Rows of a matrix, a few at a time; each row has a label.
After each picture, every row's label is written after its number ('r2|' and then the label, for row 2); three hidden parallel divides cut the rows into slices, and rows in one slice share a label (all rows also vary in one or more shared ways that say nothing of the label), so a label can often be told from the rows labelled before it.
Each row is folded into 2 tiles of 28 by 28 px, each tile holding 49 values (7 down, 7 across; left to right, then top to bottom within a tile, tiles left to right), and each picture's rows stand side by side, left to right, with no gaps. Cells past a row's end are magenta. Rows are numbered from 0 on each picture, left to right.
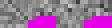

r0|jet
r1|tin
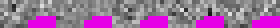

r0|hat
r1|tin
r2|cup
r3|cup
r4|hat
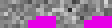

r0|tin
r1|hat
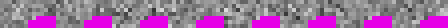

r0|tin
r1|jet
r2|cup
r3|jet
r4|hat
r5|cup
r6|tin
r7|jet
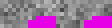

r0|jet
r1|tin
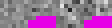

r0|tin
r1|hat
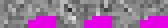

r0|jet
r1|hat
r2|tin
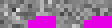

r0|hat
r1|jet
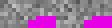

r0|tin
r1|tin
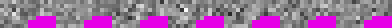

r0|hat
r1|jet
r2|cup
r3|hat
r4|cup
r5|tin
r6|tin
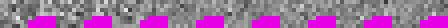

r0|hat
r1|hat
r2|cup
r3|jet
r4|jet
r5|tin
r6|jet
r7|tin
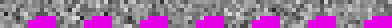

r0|cup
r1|hat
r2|cup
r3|tin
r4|hat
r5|cup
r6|jet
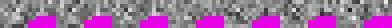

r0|hat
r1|hat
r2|hat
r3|tin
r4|cup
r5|cup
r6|hat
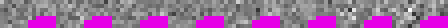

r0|jet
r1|jet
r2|jet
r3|jet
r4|tin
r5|jet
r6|hat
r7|hat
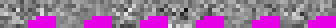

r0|hat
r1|tin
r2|hat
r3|cup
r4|tin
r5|hat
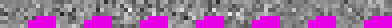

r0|jet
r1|cup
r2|hat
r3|cup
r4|hat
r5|jet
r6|jet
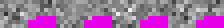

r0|cup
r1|tin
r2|hat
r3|cup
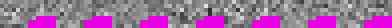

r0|hat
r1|jet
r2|jet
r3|cup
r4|hat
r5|tin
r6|jet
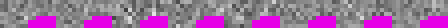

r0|jet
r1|jet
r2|hat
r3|jet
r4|hat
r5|jet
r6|jet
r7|tin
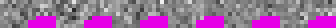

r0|tin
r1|cup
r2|hat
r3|jet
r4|jet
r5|jet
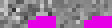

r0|hat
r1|jet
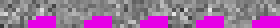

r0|hat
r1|tin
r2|tin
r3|hat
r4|jet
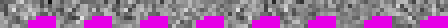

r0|cup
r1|cup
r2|cup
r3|tin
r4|cup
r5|tin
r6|jet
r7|hat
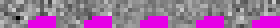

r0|cup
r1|tin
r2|jet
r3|jet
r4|hat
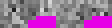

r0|hat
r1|tin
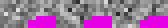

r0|hat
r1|hat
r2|cup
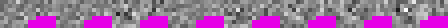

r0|jet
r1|jet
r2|cup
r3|tin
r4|cup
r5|hat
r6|hat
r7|cup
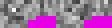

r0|cup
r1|hat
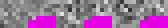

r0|tin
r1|hat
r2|cup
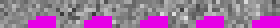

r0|jet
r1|cup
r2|jet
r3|hat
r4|jet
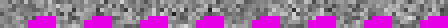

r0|tin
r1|cup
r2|hat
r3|cup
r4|jet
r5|hat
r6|jet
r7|hat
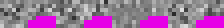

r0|cup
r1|cup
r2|tin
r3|cup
